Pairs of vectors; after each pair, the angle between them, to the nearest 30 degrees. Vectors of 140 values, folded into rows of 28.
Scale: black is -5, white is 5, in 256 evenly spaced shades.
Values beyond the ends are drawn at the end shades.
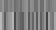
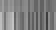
30 degrees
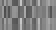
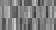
120 degrees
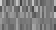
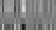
90 degrees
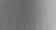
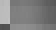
120 degrees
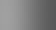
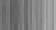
150 degrees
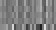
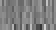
30 degrees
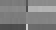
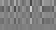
90 degrees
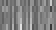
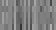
150 degrees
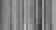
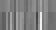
120 degrees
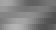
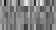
90 degrees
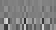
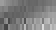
60 degrees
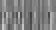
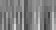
60 degrees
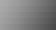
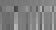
120 degrees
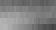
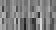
90 degrees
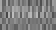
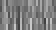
120 degrees
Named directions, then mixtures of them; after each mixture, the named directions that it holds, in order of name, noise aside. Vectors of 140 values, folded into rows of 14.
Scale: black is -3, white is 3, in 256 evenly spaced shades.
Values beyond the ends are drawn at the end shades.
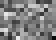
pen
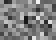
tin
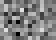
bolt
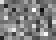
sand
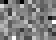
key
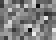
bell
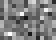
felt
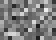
bell, bolt, felt.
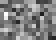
pen, sand.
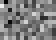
bell, bolt, key.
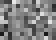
bell, sand, tin.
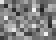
sand.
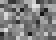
pen, sand.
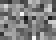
felt, key, tin.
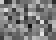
bolt, sand, tin.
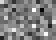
sand.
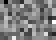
key, sand.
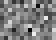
bell.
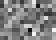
bell.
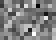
bell.
